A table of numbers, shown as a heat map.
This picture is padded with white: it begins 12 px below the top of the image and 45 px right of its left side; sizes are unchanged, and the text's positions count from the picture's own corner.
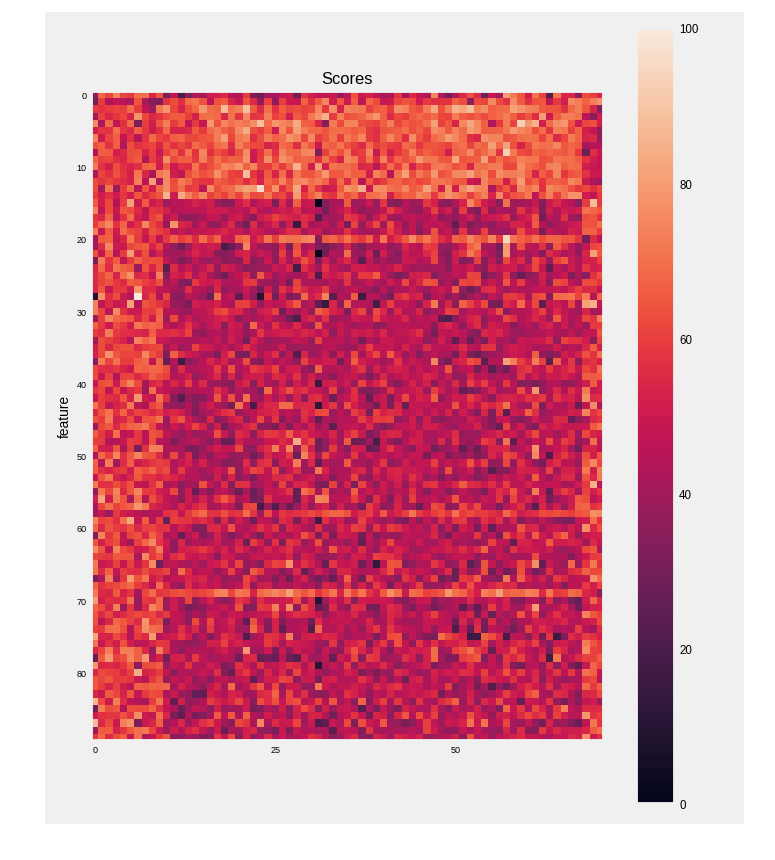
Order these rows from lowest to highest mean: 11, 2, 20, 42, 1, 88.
88, 42, 1, 20, 11, 2
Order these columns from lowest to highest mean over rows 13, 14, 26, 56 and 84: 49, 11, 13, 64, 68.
11, 13, 64, 68, 49
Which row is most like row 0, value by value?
37
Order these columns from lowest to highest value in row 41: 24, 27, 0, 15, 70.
15, 70, 0, 27, 24
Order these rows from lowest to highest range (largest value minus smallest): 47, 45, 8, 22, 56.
47, 45, 56, 8, 22
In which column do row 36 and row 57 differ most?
61
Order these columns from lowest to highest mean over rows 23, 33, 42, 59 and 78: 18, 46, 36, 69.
18, 46, 36, 69
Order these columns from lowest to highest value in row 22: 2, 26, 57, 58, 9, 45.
58, 45, 9, 26, 2, 57
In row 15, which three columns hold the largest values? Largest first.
69, 5, 52
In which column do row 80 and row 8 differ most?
68
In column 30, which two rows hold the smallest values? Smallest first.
74, 73
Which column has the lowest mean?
31
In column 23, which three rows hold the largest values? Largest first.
13, 4, 87
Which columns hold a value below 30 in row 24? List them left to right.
10, 28, 63
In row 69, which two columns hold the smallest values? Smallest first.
70, 6
